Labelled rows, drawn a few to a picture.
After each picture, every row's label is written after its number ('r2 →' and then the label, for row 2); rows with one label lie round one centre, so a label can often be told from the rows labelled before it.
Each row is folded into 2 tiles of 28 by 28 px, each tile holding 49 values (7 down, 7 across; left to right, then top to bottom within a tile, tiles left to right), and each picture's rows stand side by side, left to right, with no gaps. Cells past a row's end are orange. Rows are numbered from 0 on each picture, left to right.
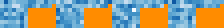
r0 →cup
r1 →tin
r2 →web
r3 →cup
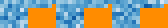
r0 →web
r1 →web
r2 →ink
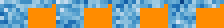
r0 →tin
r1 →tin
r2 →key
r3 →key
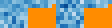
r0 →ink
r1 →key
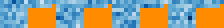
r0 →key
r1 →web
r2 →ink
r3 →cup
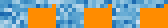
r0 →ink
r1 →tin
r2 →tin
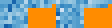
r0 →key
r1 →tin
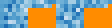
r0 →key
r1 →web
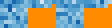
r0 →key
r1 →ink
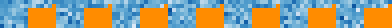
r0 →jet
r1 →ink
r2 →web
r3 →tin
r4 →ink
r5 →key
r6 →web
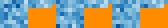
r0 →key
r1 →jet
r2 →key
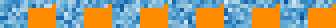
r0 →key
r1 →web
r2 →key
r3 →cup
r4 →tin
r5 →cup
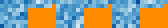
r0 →jet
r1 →web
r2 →jet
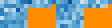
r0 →tin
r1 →key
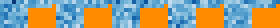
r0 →key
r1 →web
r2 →cup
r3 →tin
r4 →tin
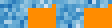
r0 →key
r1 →web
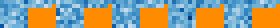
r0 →jet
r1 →tin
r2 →jet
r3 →cup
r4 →jet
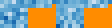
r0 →web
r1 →jet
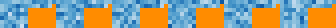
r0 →web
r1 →ink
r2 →ink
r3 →jet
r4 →ink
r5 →cup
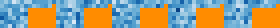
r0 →web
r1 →cup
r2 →tin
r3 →key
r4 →cup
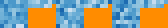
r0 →jet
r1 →jet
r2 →key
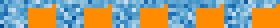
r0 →jet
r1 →web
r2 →web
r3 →ink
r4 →key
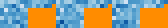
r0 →tin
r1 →tin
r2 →tin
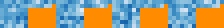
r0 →jet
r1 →key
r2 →web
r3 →jet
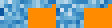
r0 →tin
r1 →tin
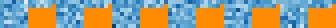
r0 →key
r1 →ink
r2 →jet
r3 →tin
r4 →cup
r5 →web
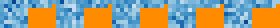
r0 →key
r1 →cup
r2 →key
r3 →web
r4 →ink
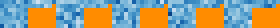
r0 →jet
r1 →web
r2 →cup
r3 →tin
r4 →tin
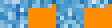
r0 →web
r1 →jet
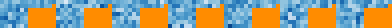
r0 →web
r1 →tin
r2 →ink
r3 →jet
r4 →key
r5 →web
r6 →cup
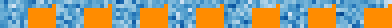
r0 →cup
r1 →web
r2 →cup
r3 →web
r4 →key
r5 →web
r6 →ink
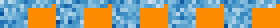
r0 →tin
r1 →tin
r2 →jet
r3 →key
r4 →jet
